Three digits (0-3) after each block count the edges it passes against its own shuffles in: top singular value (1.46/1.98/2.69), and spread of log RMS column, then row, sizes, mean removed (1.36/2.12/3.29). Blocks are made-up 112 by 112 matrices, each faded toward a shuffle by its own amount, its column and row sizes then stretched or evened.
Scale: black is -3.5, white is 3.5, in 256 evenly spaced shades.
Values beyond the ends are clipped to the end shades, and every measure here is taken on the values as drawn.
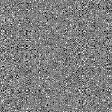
2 2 1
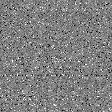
1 0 2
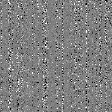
0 3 1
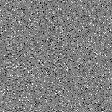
2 0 0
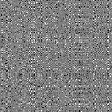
3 2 1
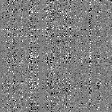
1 3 2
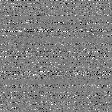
0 0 3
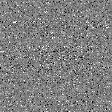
0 1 2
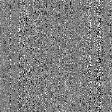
0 3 0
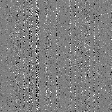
1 3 0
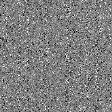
0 2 0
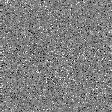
1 0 1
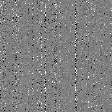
1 3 0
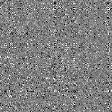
2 2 2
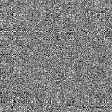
2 1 2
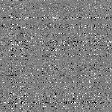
0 2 3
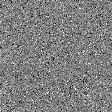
0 1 1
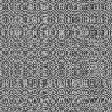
3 2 2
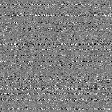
2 0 3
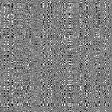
3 3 2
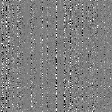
2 3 1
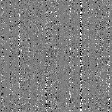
1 3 1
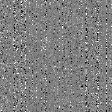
1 3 0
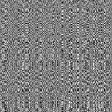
3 3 2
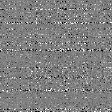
0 2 3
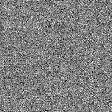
1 1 0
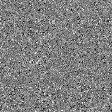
0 1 1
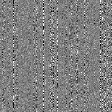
2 3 0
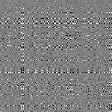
3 2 3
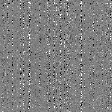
1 3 1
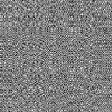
3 1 1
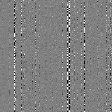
3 3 0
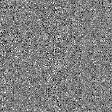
1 2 1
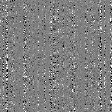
1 3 1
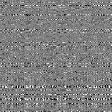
3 0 3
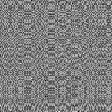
3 0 2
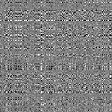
3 2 3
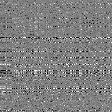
3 0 3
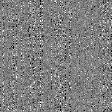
1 3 1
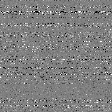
0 0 3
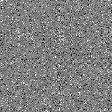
2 1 0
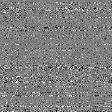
1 2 3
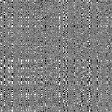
3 3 2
